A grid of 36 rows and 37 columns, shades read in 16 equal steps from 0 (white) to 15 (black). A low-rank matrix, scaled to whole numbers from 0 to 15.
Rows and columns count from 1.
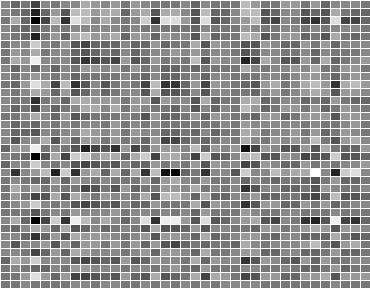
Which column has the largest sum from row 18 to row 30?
32
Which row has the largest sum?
19
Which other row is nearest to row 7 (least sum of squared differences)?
24
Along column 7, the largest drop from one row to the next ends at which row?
29
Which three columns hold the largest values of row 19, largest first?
25, 9, 12
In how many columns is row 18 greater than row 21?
15
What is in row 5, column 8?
5
